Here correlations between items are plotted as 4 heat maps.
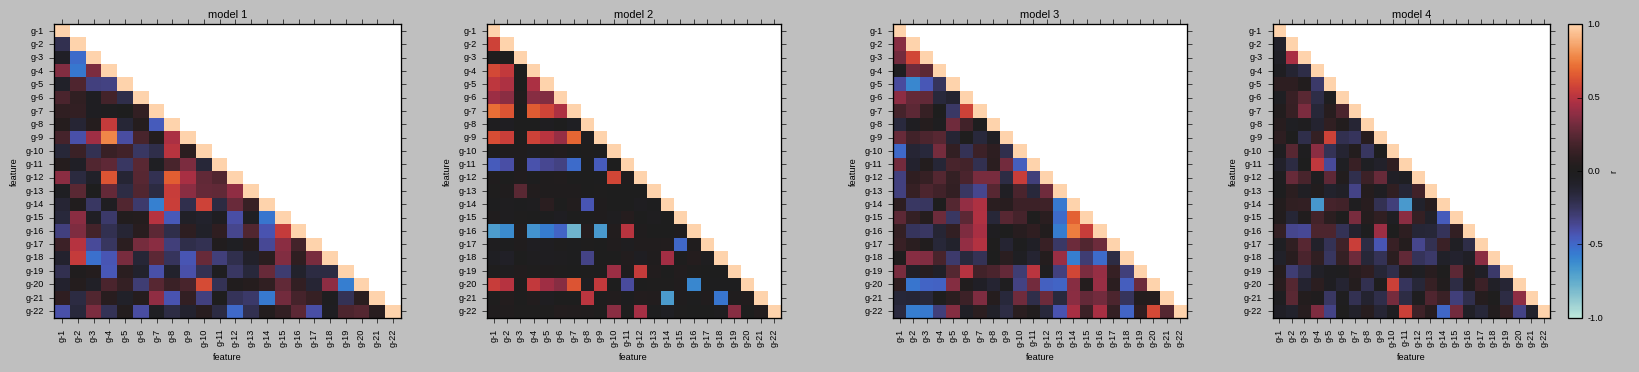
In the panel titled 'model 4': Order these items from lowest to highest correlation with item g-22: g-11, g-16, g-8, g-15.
g-16, g-8, g-15, g-11
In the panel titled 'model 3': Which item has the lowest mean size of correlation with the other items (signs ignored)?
g-8
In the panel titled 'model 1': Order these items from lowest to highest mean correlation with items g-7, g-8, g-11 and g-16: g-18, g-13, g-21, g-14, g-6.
g-14, g-18, g-21, g-6, g-13
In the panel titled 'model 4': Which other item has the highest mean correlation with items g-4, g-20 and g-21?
g-10
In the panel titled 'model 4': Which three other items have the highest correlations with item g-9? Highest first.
g-5, g-16, g-12
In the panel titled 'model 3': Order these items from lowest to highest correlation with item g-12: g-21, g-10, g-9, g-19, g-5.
g-9, g-19, g-5, g-21, g-10
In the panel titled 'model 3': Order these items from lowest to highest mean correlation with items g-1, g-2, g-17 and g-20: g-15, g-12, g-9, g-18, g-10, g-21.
g-10, g-12, g-18, g-21, g-9, g-15
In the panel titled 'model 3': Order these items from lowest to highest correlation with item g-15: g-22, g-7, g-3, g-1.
g-3, g-22, g-1, g-7
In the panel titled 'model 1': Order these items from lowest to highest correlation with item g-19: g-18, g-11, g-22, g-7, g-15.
g-7, g-15, g-18, g-11, g-22
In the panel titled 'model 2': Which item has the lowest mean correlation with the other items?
g-16
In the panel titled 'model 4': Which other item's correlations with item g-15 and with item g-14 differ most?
g-11
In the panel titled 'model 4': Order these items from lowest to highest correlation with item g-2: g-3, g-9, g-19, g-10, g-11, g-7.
g-19, g-11, g-9, g-7, g-10, g-3
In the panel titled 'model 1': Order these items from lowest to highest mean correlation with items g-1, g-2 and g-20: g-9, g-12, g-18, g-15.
g-9, g-12, g-15, g-18
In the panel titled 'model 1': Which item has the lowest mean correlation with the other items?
g-19
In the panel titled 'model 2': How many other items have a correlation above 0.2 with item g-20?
7
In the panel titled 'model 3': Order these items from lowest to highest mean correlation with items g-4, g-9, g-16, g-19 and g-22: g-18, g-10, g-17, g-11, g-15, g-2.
g-18, g-2, g-10, g-17, g-11, g-15
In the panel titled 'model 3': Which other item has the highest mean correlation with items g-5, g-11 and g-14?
g-19
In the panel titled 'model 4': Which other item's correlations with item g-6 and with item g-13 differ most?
g-7
